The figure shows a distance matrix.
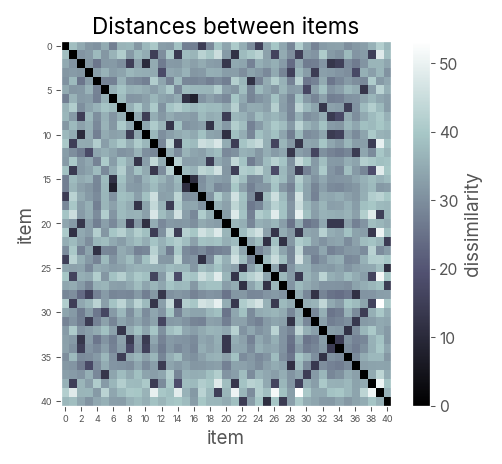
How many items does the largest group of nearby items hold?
7
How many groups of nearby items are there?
11
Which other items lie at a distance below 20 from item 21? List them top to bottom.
1, 11, 14, 26, 29, 38
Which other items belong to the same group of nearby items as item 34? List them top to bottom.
2, 8, 10, 20, 33
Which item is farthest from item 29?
39
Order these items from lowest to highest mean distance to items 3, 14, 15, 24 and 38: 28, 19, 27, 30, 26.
28, 26, 30, 27, 19
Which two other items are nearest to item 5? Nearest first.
37, 30
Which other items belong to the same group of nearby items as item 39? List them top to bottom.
19
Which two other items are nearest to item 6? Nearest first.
16, 15
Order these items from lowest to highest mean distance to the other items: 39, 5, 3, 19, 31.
31, 3, 5, 19, 39
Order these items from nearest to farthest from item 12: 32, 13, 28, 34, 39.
28, 34, 32, 13, 39
